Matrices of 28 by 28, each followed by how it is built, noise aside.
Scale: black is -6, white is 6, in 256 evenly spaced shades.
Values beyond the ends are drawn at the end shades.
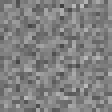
repeating rows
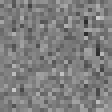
uneven columns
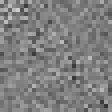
block diagonal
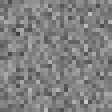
repeating rows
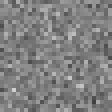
noise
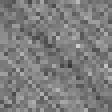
Toeplitz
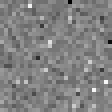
sparse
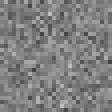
noise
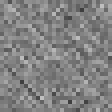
Toeplitz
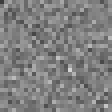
diagonal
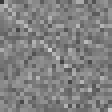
diagonal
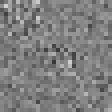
block diagonal
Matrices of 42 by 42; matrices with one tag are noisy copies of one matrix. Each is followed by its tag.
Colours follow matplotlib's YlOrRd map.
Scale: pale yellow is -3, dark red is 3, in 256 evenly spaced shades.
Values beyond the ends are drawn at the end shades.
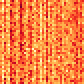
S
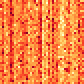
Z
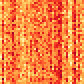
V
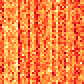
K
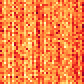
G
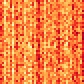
G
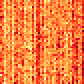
G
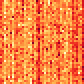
G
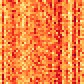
V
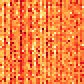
S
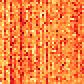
S
